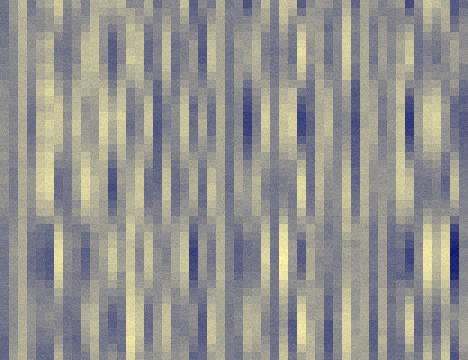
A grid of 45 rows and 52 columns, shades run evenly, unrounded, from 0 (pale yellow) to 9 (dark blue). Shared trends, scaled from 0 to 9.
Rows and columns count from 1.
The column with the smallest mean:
39
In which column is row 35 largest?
51
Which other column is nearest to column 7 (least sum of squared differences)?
48
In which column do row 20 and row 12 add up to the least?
6
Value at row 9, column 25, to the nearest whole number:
3
